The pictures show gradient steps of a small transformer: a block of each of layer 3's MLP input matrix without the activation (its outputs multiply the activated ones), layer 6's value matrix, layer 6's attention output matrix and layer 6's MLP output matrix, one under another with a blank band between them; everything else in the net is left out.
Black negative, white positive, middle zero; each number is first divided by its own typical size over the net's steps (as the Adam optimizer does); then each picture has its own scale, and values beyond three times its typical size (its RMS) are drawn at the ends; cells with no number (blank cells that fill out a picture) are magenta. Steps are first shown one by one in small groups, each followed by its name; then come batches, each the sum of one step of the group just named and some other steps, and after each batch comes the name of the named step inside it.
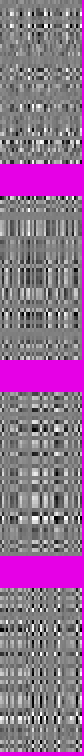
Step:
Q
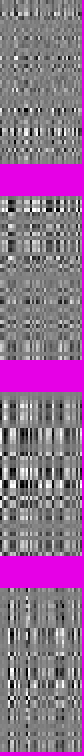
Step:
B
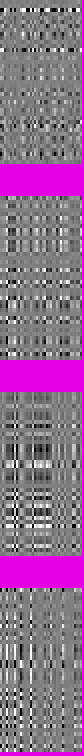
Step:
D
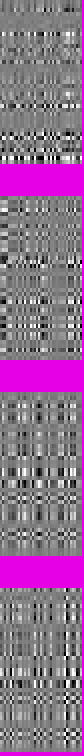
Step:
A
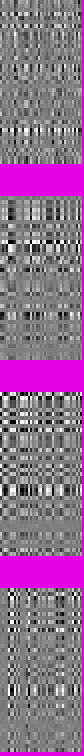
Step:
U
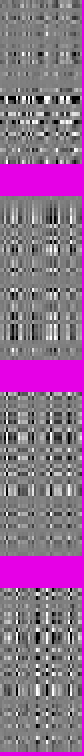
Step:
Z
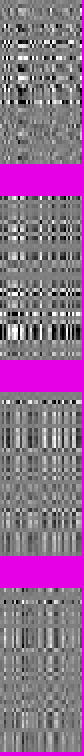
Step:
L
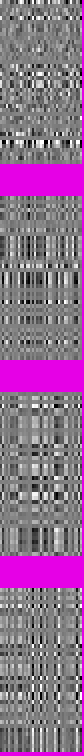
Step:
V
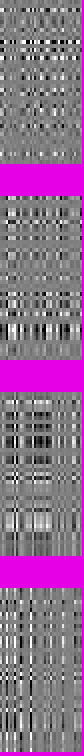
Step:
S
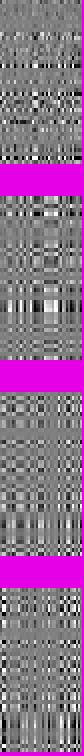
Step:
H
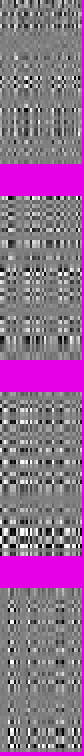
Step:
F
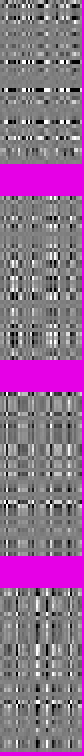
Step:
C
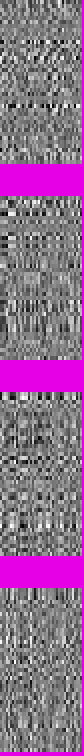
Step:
S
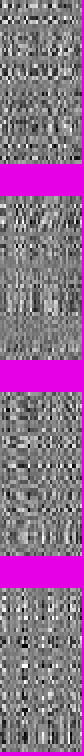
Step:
H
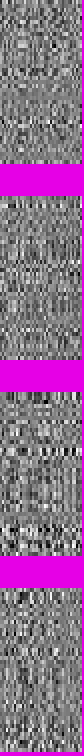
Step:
F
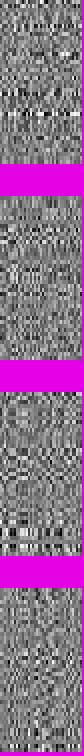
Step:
F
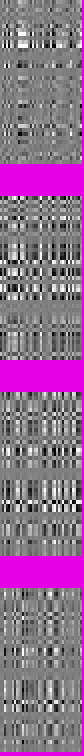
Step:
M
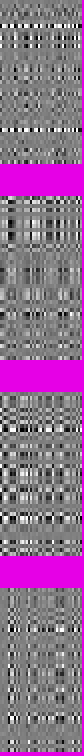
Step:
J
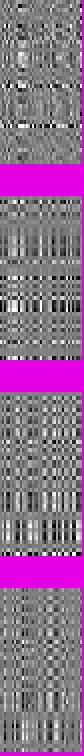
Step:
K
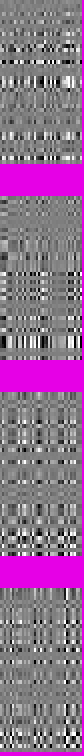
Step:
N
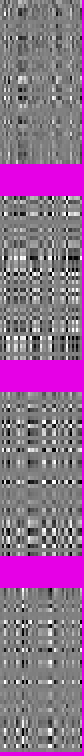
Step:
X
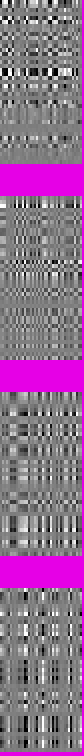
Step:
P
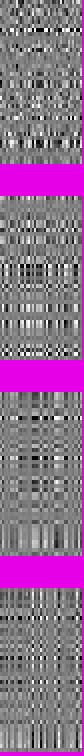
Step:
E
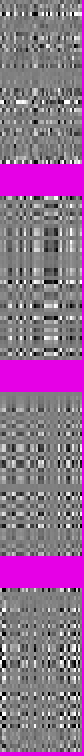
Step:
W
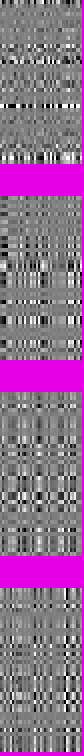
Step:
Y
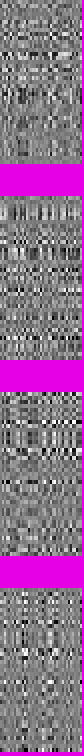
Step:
X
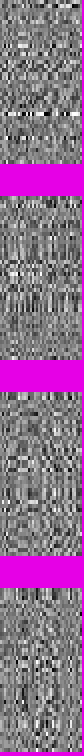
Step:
M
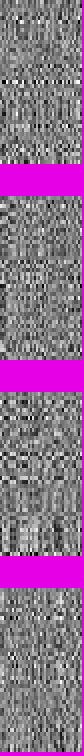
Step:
K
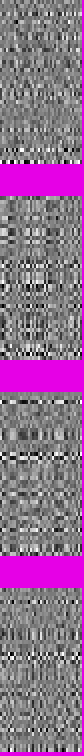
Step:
W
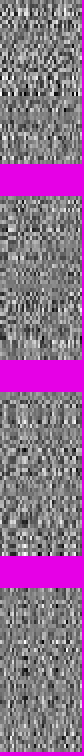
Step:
N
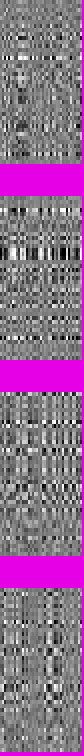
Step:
X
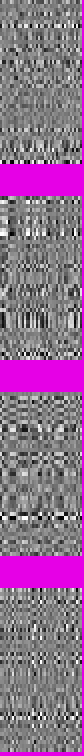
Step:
J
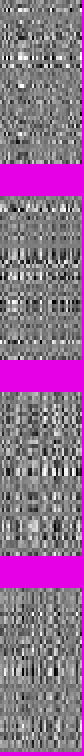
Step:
K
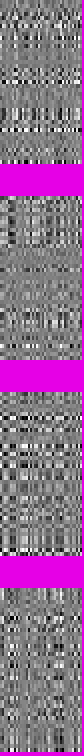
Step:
J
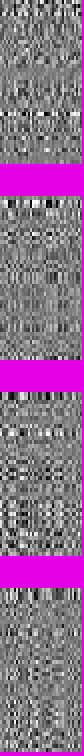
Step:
E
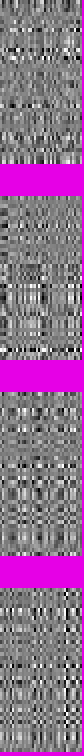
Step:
E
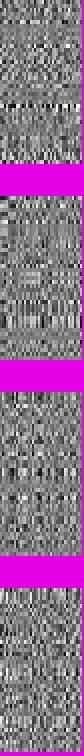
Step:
Y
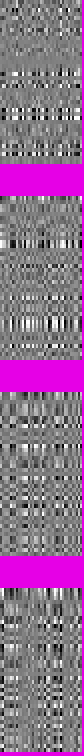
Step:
E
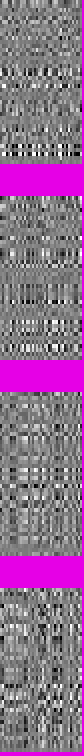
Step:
P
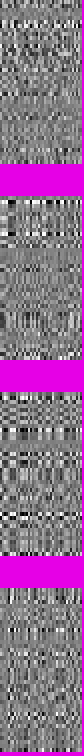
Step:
J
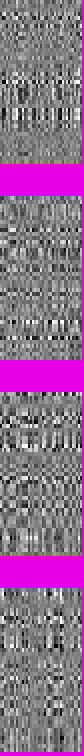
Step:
X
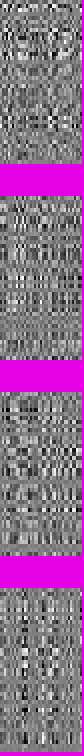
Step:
K
